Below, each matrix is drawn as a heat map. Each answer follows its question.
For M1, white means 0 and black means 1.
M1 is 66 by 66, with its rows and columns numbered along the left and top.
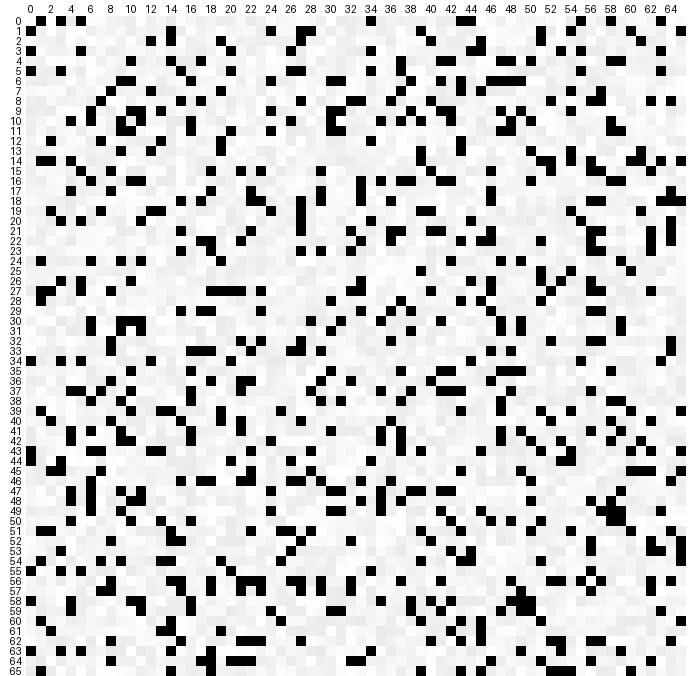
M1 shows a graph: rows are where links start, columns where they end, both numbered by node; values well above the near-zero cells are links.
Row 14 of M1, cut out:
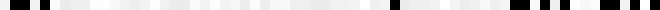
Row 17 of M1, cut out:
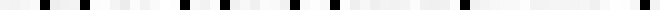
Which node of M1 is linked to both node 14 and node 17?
node 4
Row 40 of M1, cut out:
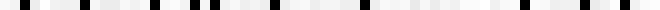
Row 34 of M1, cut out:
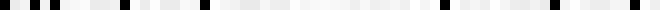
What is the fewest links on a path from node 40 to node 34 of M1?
3
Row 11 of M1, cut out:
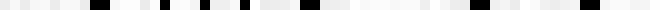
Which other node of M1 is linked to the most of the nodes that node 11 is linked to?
node 6
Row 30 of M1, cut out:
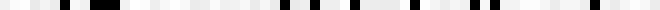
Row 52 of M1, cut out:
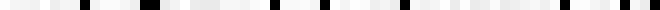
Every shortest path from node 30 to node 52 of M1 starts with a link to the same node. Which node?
node 41
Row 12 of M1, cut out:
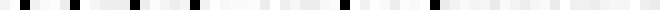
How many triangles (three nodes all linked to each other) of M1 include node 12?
5
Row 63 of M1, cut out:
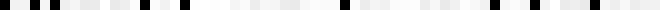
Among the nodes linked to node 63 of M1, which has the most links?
node 18
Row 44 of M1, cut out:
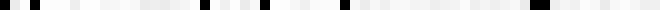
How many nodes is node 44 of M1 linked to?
7
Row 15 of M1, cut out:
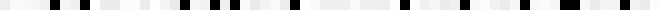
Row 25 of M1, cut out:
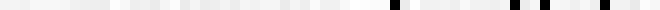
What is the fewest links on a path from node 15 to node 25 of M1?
4
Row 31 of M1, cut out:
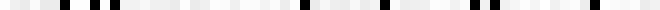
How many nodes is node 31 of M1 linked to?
8
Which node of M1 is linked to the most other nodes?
node 56
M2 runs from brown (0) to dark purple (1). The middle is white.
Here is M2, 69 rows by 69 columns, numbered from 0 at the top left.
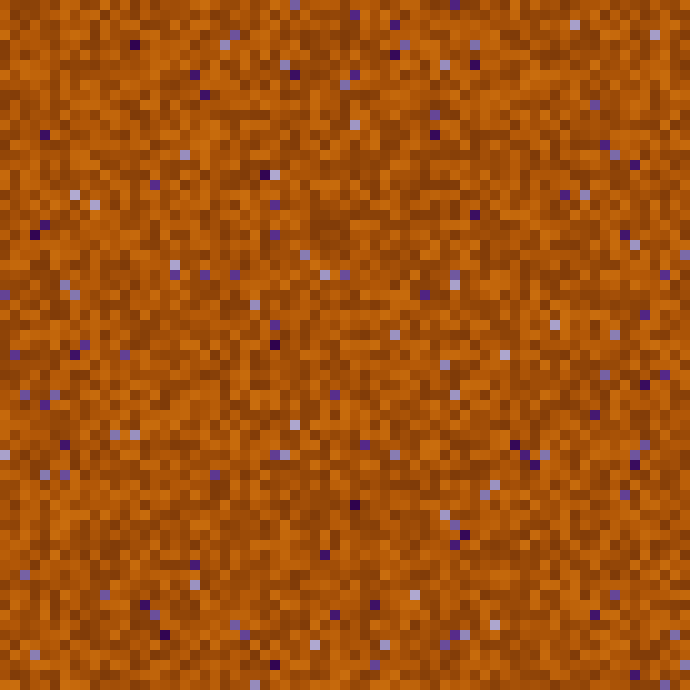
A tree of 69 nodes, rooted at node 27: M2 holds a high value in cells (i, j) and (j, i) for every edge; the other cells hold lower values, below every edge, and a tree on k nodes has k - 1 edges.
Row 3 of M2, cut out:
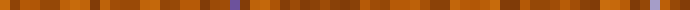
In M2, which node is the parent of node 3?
23
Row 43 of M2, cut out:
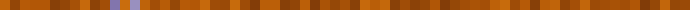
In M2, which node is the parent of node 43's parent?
4
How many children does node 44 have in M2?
3
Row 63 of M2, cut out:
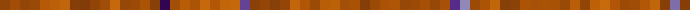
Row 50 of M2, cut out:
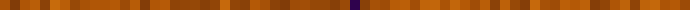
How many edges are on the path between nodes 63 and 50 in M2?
6
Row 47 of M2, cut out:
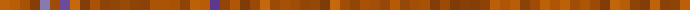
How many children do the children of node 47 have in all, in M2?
3
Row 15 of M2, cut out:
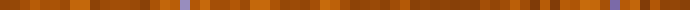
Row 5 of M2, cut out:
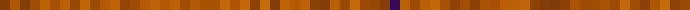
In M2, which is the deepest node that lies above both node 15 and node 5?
39
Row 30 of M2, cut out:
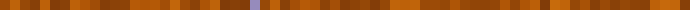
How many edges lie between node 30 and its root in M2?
4
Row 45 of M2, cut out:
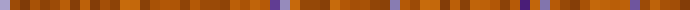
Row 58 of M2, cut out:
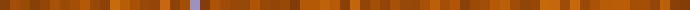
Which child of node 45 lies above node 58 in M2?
0
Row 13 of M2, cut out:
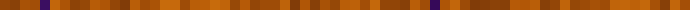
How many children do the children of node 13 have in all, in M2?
1
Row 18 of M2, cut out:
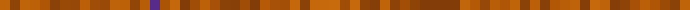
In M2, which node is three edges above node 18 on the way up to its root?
33
